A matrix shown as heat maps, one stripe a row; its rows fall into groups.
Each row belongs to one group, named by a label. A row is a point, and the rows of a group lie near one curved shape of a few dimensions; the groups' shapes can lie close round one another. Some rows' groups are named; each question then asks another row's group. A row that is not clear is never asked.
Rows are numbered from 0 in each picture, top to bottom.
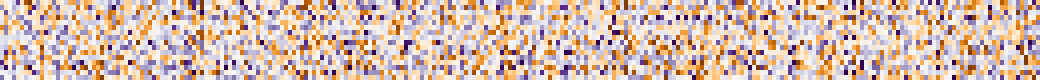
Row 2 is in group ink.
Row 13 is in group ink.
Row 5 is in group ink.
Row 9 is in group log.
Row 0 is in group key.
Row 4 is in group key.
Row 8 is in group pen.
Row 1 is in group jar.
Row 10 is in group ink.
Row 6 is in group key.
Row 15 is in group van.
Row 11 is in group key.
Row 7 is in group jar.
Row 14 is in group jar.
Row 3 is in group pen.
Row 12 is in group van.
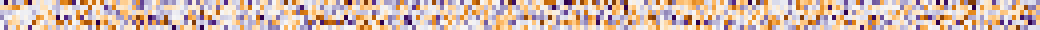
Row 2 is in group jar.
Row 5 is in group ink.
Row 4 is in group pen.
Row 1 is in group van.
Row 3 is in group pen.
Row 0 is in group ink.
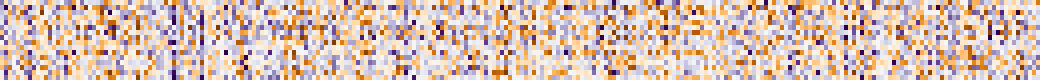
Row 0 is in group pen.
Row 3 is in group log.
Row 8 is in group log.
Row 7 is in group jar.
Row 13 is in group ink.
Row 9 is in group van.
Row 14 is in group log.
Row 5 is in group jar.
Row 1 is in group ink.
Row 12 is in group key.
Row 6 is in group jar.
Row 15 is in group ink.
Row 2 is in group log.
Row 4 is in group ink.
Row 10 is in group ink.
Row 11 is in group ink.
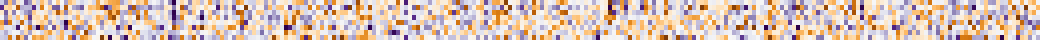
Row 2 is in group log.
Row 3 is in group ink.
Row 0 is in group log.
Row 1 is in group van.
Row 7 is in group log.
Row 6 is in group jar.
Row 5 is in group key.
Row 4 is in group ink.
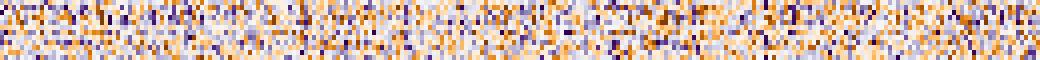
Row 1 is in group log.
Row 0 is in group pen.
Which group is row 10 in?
van
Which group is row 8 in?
pen
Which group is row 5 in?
van
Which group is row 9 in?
pen
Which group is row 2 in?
van
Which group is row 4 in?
log
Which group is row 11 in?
key
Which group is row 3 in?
log
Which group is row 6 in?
ink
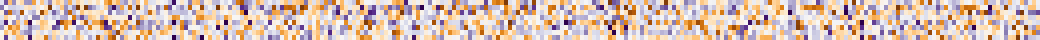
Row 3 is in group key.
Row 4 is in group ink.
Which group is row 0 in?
log
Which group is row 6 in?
key
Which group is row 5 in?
van
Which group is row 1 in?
jar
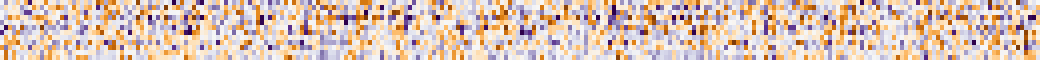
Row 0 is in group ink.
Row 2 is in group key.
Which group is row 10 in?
key
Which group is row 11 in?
key
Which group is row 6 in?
van
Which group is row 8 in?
van
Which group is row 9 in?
ink
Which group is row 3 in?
pen
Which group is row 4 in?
pen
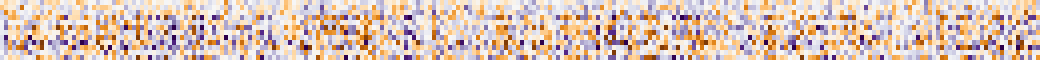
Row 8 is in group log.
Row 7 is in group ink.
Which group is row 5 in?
log
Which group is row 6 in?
pen
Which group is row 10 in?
jar
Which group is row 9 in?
log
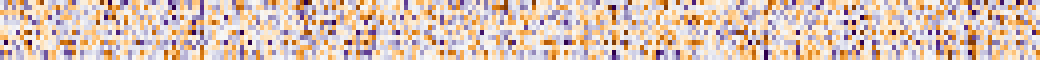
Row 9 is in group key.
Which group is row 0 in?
log
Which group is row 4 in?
jar
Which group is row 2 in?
van
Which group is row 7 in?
van
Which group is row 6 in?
key
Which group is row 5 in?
van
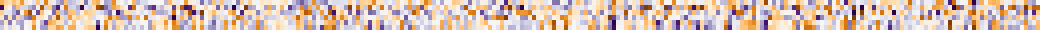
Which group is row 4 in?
pen
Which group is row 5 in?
pen
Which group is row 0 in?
van
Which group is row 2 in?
key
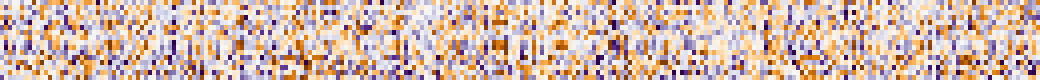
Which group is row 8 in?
log
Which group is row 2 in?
jar
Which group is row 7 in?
key
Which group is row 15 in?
jar
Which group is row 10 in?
log
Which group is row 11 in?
jar
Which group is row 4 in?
log
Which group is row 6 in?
jar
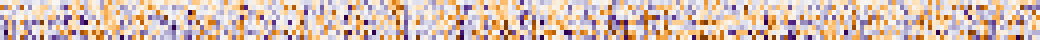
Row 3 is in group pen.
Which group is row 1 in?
ink
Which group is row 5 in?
log
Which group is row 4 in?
log
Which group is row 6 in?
ink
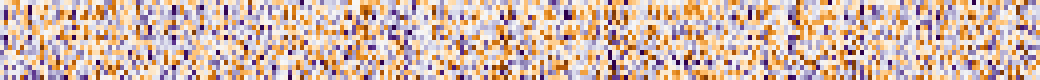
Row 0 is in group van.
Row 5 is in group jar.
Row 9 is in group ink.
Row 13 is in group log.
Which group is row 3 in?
ink
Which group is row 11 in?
pen
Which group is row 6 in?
pen
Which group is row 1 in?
ink
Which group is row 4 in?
key
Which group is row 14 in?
jar
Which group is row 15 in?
log
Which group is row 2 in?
ink
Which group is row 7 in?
ink
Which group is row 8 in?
log
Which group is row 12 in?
pen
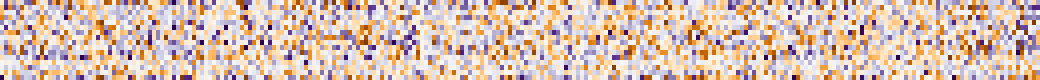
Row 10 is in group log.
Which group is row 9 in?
ink
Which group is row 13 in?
jar
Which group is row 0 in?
log
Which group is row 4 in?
van
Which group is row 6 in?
van
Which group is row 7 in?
pen
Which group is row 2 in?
key
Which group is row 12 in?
van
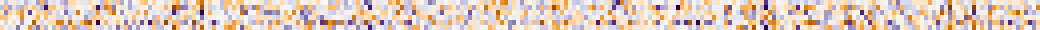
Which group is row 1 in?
pen
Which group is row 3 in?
van
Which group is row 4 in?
pen
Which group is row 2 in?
ink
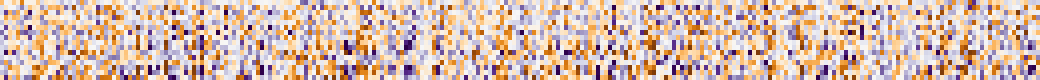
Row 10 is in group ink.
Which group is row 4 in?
pen
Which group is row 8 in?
pen
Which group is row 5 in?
ink
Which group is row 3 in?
key
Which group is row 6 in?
van
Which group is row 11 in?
jar
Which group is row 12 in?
pen
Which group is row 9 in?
pen
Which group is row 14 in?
pen
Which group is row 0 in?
van
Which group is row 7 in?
ink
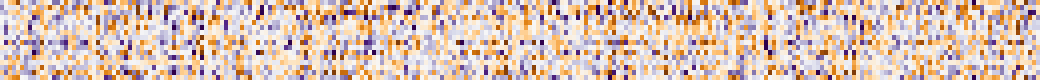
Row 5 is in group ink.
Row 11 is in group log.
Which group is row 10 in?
jar
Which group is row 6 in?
jar
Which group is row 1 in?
jar
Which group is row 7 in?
key
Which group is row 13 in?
log
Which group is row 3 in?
jar
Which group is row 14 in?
log
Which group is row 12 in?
key
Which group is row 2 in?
pen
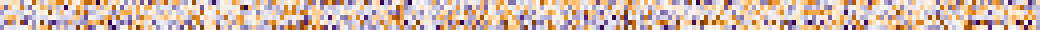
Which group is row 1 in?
ink
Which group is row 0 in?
pen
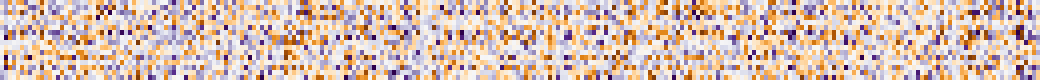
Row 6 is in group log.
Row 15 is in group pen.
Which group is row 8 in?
jar
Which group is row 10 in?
key
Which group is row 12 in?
key
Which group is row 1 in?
jar
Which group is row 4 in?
key
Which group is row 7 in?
ink
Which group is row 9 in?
van
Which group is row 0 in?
log
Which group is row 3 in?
pen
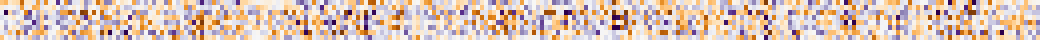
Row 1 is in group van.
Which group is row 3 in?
key
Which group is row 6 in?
log
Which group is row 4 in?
jar
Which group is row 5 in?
key
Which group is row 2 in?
ink
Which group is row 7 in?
key
